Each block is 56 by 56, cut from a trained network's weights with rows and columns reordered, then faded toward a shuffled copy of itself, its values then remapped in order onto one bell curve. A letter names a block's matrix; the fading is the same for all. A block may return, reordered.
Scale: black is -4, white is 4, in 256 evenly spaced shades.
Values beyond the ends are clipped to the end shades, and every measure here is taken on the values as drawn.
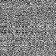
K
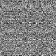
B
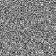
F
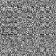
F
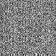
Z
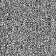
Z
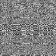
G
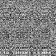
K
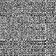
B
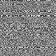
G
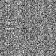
Z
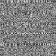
F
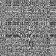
K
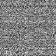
B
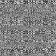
G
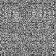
B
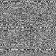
G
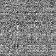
B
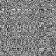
F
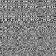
G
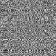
F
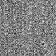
Z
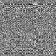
F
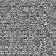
B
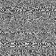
G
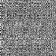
B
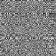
F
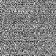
B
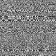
G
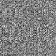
Z
